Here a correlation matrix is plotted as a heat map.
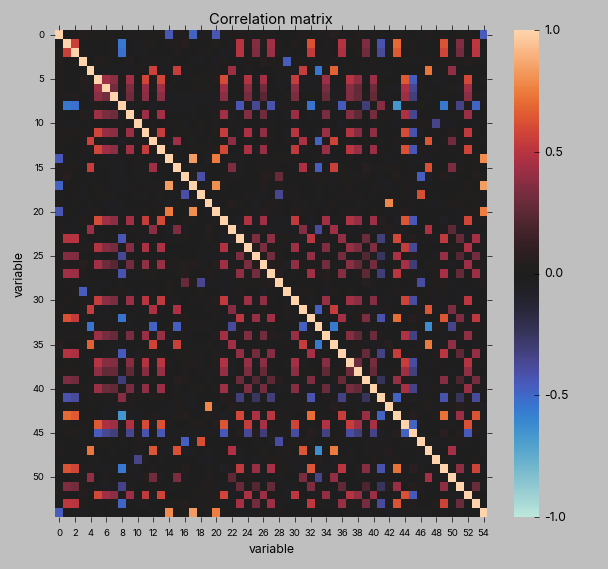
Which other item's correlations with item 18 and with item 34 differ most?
46
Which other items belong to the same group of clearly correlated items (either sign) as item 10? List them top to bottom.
48
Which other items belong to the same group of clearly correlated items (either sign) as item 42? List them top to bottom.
19
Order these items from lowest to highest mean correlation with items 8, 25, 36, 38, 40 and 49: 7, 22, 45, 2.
45, 22, 7, 2
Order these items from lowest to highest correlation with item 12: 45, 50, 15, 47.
45, 50, 15, 47
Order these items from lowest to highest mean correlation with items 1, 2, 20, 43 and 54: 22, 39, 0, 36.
0, 22, 39, 36
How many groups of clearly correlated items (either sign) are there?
8
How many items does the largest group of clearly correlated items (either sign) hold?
17
